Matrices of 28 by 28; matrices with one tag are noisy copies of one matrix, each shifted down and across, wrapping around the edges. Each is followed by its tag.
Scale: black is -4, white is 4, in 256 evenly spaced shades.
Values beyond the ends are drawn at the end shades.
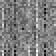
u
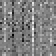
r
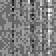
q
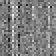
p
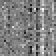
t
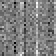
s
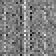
p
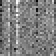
q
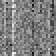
q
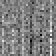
r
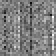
u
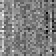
t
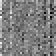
t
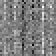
r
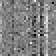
t
